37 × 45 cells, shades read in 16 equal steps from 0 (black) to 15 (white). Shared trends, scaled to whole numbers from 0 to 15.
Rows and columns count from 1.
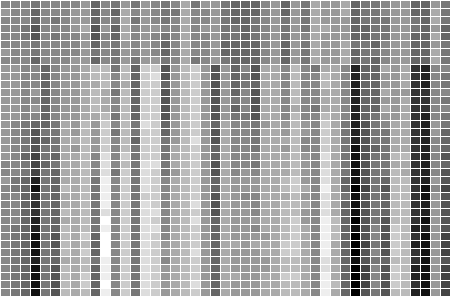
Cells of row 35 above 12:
3
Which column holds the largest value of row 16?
15
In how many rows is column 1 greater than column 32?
13
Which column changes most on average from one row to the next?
4
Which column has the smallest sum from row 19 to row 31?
36
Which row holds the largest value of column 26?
31
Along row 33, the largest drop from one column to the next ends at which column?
42
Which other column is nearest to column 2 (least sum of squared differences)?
1
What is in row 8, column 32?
10
